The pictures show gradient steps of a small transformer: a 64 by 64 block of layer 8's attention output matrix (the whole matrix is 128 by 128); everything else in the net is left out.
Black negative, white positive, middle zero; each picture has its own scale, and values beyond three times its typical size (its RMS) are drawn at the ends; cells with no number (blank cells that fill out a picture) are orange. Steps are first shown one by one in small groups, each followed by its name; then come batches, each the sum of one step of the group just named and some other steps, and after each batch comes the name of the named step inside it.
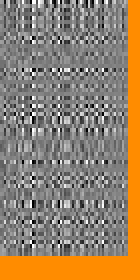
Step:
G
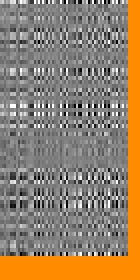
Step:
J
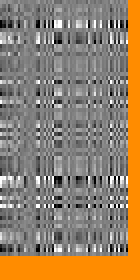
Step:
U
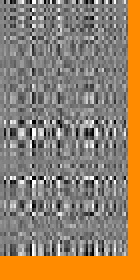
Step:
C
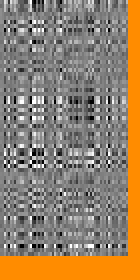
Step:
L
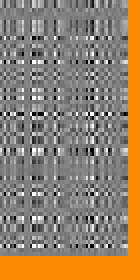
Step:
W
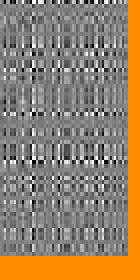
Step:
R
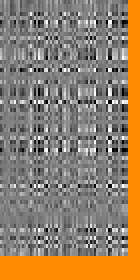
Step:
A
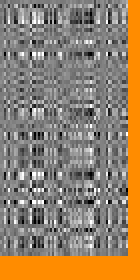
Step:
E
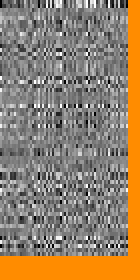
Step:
J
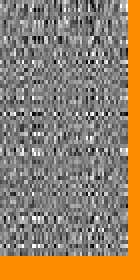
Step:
W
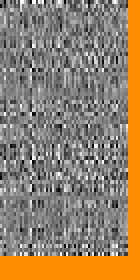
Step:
R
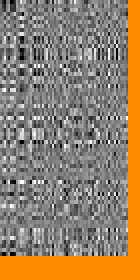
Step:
C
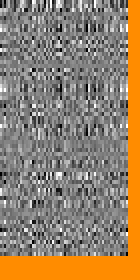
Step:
G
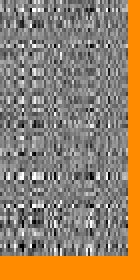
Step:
E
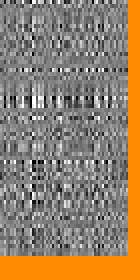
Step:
G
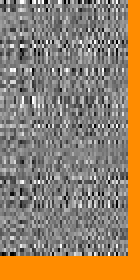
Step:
J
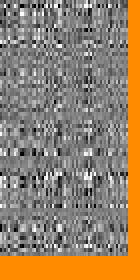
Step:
U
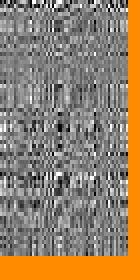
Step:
C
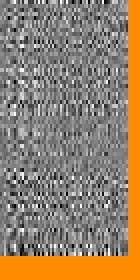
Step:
J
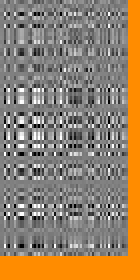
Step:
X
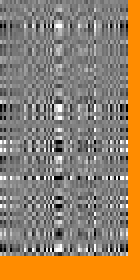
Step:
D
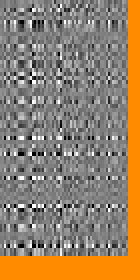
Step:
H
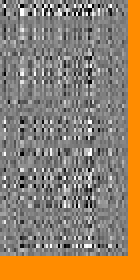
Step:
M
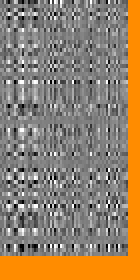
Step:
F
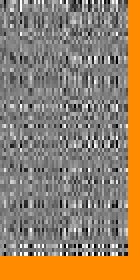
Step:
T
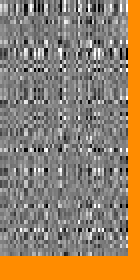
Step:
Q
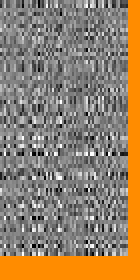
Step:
X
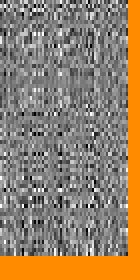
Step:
T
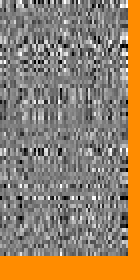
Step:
Q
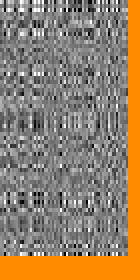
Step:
T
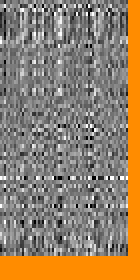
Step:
M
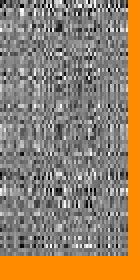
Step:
M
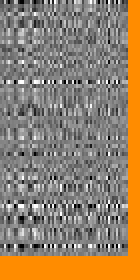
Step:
F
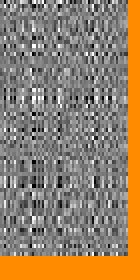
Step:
T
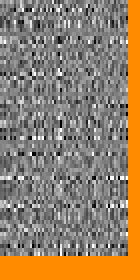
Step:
H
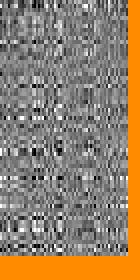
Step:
D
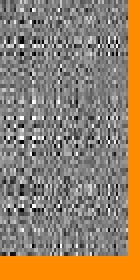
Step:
H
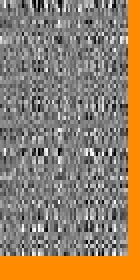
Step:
Q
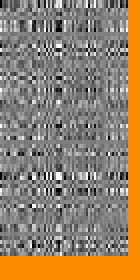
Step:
H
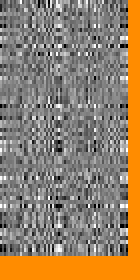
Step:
D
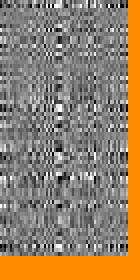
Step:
D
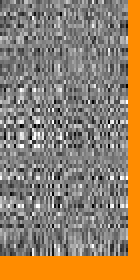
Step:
X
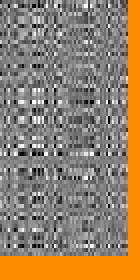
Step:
X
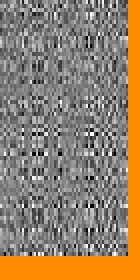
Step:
T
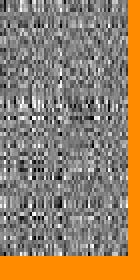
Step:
T
